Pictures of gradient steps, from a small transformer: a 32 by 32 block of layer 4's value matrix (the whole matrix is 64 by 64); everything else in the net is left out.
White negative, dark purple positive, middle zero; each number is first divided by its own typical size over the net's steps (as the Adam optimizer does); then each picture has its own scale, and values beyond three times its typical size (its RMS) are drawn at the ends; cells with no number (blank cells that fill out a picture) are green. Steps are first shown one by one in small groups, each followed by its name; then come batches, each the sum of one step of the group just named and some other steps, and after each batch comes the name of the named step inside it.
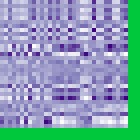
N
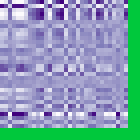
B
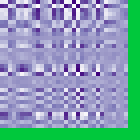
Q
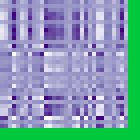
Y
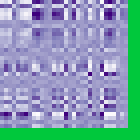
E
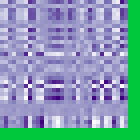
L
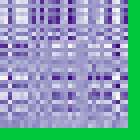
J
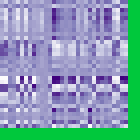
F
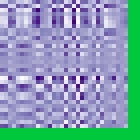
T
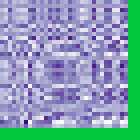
N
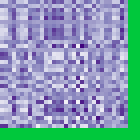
Y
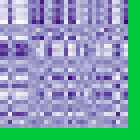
J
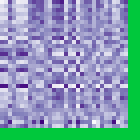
L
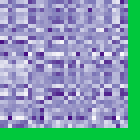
L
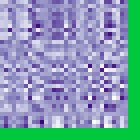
L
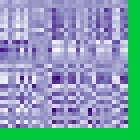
F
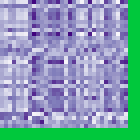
L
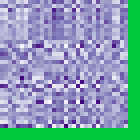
F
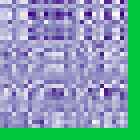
L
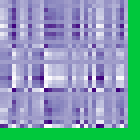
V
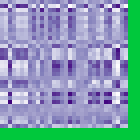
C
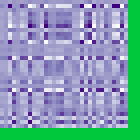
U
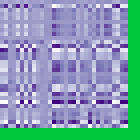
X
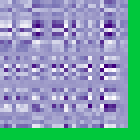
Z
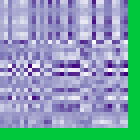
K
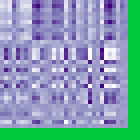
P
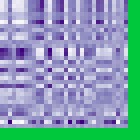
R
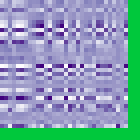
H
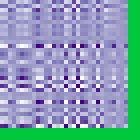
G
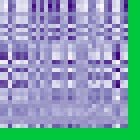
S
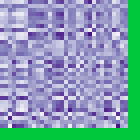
H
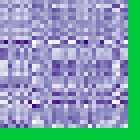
X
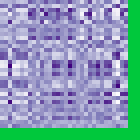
C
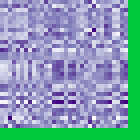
X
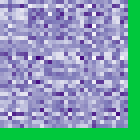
U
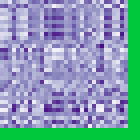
X
